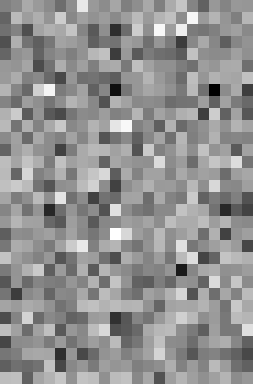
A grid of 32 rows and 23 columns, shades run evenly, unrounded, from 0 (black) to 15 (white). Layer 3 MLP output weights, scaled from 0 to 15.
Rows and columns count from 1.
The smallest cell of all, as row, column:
8, 20
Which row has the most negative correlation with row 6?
12
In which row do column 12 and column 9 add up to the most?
11
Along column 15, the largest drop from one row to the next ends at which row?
4
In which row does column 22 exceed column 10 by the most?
14
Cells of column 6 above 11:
5
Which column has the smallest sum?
6
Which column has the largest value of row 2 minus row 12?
18
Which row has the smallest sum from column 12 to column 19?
24
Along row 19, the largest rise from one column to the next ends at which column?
7
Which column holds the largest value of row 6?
13
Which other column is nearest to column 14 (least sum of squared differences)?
16
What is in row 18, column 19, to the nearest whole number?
10
